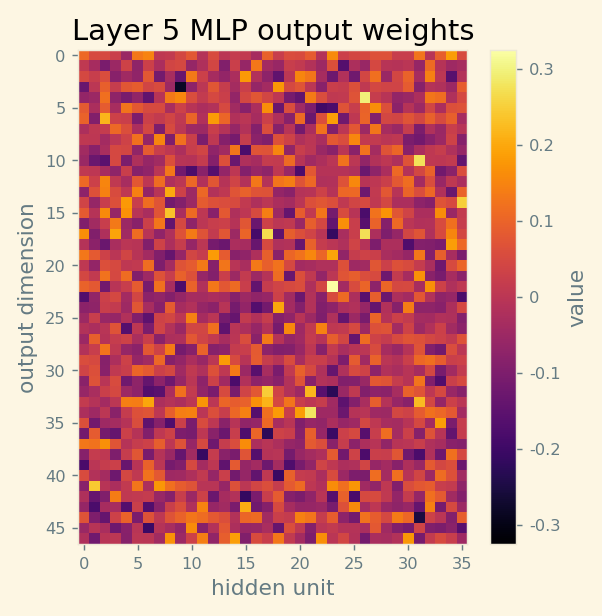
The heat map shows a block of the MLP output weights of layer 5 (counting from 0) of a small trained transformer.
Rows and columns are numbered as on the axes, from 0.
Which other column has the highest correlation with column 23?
12
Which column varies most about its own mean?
23
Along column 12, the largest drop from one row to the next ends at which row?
20
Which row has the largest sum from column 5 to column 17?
33
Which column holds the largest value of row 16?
24
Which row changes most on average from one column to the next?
17
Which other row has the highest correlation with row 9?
42
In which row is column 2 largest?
6
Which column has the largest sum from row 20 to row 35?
31
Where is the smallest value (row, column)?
3, 9
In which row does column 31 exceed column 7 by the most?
10
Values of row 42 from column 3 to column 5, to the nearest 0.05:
0.15 0 0
